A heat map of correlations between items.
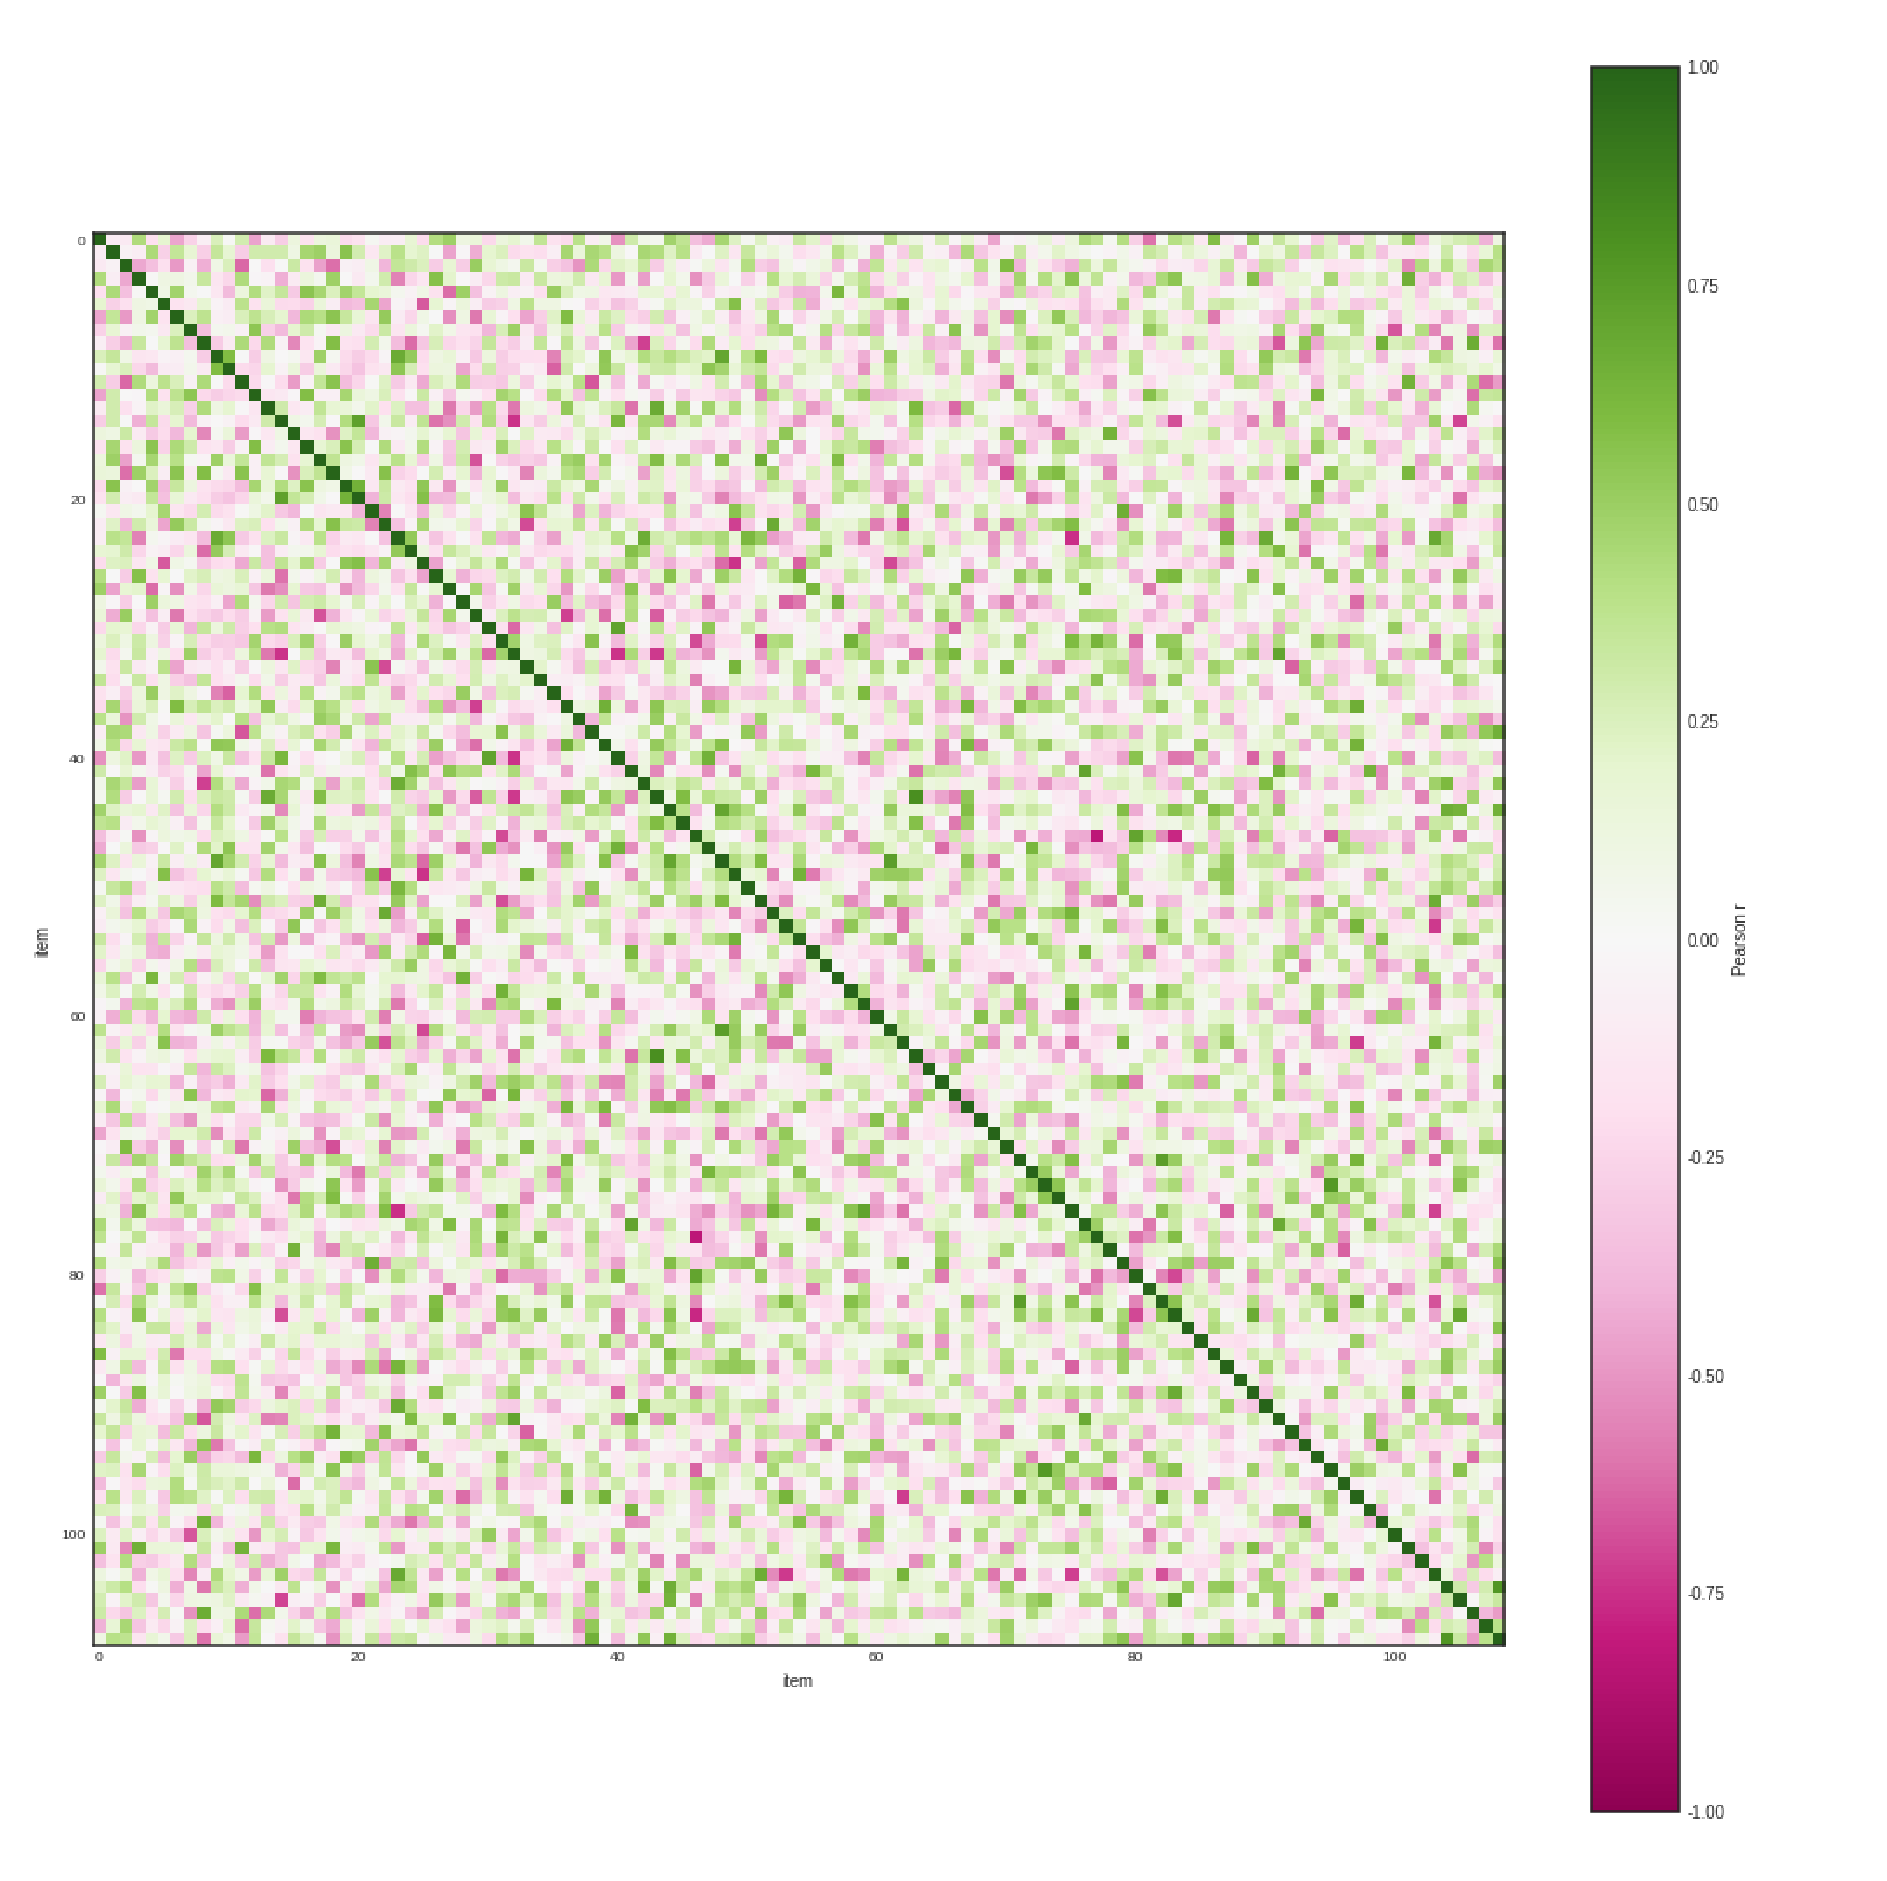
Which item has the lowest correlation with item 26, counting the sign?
14
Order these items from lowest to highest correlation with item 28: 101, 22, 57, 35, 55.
55, 22, 101, 35, 57
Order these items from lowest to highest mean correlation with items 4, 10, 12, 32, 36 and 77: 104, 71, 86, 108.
86, 104, 108, 71
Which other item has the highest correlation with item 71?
82
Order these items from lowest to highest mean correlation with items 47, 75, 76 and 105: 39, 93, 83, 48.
93, 48, 39, 83
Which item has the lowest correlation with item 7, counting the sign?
100
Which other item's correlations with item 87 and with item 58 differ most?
75
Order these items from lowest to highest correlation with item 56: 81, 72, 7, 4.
72, 4, 81, 7
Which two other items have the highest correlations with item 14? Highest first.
20, 40
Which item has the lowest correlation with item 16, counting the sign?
60
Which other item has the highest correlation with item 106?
8
